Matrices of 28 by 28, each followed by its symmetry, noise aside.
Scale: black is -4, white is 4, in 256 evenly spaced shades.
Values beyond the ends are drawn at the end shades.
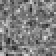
symmetric across the other diagonal.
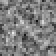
same after a half turn.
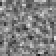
antisymmetric.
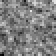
antisymmetric.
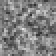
antisymmetric.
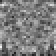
mirrored left to right.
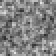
same after a half turn.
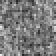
same after a half turn.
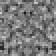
mirrored left to right.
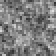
antisymmetric.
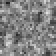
same after a half turn.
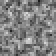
same after a half turn.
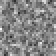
same after a half turn.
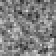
antisymmetric.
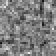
symmetric.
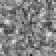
same after a half turn.
